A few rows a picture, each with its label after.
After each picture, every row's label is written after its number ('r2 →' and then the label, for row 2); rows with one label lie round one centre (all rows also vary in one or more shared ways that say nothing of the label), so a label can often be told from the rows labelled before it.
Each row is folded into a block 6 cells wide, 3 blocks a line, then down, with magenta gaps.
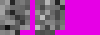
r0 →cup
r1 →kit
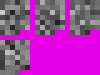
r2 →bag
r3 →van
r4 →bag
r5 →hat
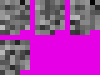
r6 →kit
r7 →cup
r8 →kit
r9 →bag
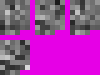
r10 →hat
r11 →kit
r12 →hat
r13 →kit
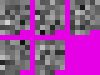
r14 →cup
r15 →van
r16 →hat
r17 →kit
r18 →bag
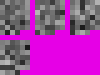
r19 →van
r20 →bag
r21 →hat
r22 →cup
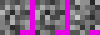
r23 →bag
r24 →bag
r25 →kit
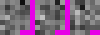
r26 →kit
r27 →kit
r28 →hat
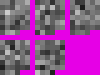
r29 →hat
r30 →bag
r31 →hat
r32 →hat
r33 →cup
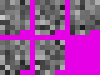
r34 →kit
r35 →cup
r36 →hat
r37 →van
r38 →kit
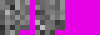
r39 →hat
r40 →van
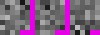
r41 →kit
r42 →hat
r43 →van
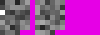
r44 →bag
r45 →cup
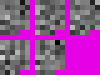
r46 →kit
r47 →cup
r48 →kit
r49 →van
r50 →kit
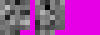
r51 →bag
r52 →hat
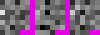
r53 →bag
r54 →cup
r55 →bag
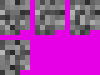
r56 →bag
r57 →bag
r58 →bag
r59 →bag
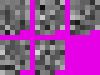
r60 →van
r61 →kit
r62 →kit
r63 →cup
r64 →bag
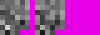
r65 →van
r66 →van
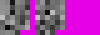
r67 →cup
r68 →van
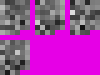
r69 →cup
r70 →van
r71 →bag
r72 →van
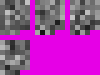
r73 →hat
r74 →van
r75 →van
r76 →cup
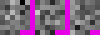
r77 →kit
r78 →bag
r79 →cup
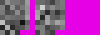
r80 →van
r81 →bag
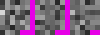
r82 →bag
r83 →kit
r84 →bag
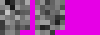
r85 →hat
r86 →cup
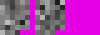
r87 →cup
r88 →kit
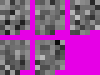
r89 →van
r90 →bag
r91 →kit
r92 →van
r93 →kit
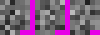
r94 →van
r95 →hat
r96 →bag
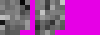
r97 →kit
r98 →hat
